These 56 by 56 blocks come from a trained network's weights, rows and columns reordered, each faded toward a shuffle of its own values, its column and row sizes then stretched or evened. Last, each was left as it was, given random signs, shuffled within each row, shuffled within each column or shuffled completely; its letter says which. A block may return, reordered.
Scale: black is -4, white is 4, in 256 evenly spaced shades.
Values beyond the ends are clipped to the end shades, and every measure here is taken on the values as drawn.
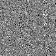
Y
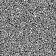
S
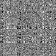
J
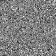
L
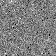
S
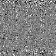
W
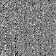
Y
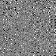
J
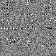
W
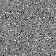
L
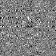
J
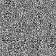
W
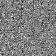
Y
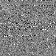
L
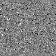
L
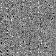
Y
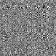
J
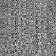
J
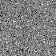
L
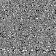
L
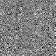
J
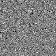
L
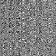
J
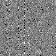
Y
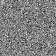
S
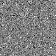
L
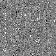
Y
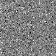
Y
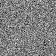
S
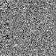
W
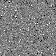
S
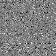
L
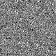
S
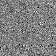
L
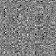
J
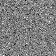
L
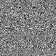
L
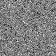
S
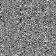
Y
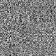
J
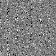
Y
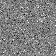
S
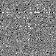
W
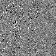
Y
